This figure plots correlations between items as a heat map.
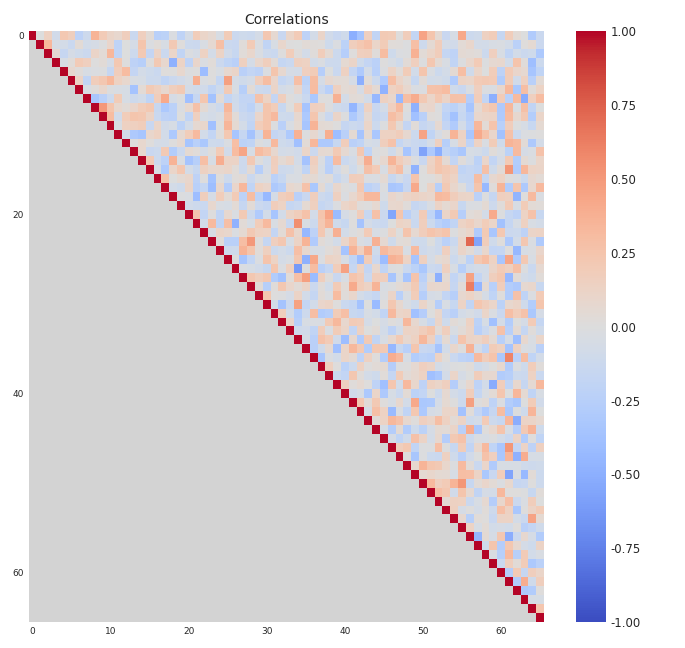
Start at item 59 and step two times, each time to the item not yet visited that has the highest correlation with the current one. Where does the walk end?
38
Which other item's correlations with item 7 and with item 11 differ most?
39
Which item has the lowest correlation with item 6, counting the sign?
45
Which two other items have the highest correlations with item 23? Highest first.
56, 28
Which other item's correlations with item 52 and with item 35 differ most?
27
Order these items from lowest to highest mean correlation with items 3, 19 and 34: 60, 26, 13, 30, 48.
26, 13, 60, 48, 30
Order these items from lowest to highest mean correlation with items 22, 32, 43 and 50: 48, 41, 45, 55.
41, 45, 55, 48
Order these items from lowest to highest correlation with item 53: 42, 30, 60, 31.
31, 30, 42, 60
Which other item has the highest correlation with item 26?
40
